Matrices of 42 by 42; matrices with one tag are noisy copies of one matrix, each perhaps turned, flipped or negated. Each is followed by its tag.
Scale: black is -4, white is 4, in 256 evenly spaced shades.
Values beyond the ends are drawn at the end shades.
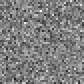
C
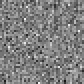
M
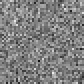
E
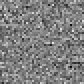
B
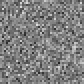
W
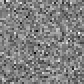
C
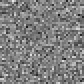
M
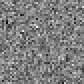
W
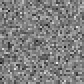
W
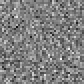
C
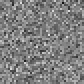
C
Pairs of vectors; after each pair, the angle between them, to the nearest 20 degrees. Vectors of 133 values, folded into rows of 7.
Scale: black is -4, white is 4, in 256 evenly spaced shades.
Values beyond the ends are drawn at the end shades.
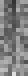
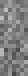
120 degrees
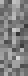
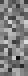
120 degrees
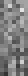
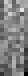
40 degrees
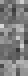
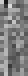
80 degrees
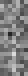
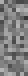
120 degrees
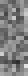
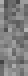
80 degrees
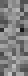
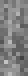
80 degrees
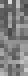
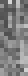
20 degrees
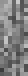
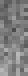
140 degrees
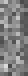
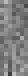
60 degrees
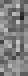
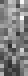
120 degrees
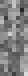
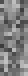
40 degrees
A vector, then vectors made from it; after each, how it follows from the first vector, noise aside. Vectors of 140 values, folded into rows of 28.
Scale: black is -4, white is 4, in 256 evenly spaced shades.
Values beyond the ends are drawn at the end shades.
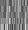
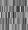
wrapped around, negated.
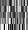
scaled up.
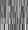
copied.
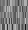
sign-scrambled.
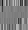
reversed, negated, partly zeroed.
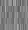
wrapped around, shrunk.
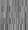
negated, shrunk.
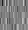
reversed, negated, partly zeroed.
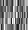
wrapped around, scaled up.
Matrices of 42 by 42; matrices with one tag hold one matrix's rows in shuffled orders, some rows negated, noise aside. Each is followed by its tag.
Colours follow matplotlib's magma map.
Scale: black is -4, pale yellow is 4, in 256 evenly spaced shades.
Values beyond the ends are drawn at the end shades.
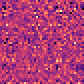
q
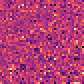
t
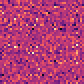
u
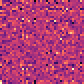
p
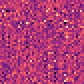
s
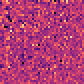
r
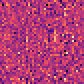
s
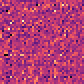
r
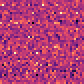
u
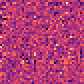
p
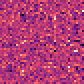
t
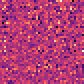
q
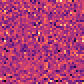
q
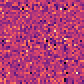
s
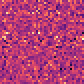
q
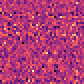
u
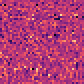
u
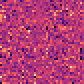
p
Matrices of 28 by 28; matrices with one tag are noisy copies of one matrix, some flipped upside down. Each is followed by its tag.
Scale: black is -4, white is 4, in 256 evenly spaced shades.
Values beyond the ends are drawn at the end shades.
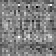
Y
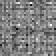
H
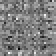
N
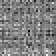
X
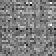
H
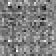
N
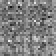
N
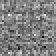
N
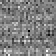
X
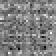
N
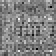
Y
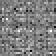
H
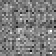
H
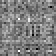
Y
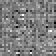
H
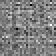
H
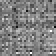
H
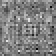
Y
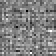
H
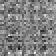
N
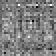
Y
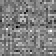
H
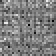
X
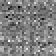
N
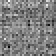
X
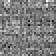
X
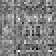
Y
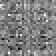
N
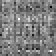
Y
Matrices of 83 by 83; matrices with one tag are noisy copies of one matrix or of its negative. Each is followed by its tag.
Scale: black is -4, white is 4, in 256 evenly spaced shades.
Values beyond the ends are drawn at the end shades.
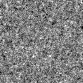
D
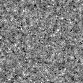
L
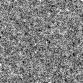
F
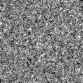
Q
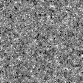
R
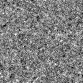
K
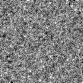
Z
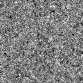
R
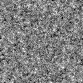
L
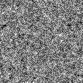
K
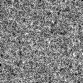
F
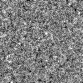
Z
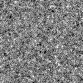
R
